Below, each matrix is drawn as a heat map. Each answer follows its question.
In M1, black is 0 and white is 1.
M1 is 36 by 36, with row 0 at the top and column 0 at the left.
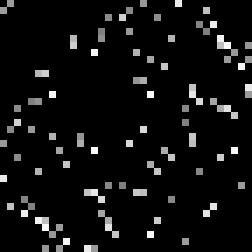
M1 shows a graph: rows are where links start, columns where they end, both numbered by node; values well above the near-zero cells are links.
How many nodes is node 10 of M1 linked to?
2
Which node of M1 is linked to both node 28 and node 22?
node 24
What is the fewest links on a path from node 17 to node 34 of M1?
2
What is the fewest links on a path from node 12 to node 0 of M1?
3
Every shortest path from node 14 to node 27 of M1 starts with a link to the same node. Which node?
node 4
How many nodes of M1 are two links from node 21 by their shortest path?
6
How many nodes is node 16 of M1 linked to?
1
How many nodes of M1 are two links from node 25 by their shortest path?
2
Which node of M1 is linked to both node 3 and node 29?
node 30
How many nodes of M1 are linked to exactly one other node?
2
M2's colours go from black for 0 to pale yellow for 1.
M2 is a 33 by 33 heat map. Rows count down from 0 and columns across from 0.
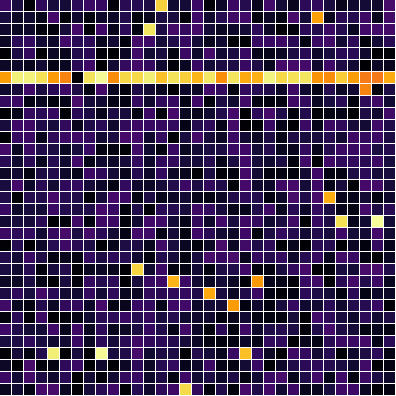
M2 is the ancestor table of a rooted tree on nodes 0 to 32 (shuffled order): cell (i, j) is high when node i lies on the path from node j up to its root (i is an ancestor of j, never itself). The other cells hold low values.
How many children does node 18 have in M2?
2
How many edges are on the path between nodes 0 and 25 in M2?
2
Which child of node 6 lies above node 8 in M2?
29
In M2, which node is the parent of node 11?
22
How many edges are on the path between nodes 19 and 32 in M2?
3
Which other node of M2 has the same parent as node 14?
21
